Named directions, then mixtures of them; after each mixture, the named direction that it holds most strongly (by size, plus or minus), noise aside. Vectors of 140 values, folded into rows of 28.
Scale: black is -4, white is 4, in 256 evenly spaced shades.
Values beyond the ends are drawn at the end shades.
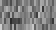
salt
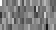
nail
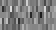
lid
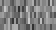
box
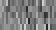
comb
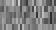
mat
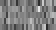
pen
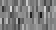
lid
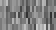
comb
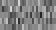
lid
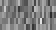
box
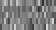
pen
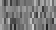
salt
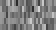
pen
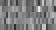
pen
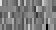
nail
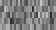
salt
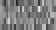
pen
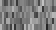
pen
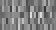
lid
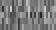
lid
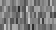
box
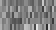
salt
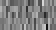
comb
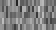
mat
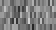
box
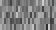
salt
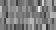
pen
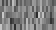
salt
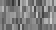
mat
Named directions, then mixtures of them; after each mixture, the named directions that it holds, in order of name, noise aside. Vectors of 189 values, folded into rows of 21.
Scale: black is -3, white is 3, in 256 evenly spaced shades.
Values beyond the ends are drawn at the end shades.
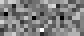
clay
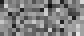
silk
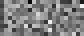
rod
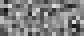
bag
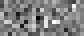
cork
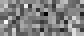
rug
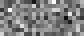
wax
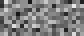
bag, cork, rod.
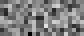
bag, cork.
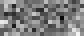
clay, rug, silk.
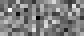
cork, wax.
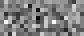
cork, rug.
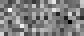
wax.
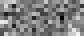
clay, rug, silk.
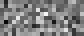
cork, rug.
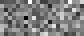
clay, rod.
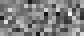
rod, rug, wax.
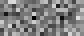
clay, silk.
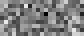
rug.
